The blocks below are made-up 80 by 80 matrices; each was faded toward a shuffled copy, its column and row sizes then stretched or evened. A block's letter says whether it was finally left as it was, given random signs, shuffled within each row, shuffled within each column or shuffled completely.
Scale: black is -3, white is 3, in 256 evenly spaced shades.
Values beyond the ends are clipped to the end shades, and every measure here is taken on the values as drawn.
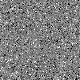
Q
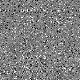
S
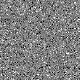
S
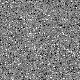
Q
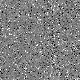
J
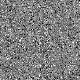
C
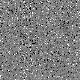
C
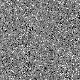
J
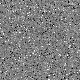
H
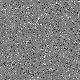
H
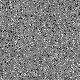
H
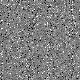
J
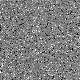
H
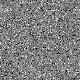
Q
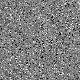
J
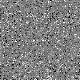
C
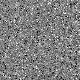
J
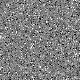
J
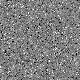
H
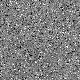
H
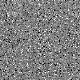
S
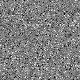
Q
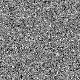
Q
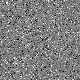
H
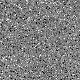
Q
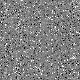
C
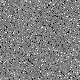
H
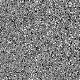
J
